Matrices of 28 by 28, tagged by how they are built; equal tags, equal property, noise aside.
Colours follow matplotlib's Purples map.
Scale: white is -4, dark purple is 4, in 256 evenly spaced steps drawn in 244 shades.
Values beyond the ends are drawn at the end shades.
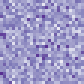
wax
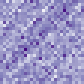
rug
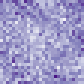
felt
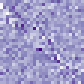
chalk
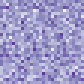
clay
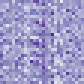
wax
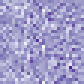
wax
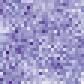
felt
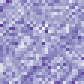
rug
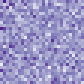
wax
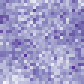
felt
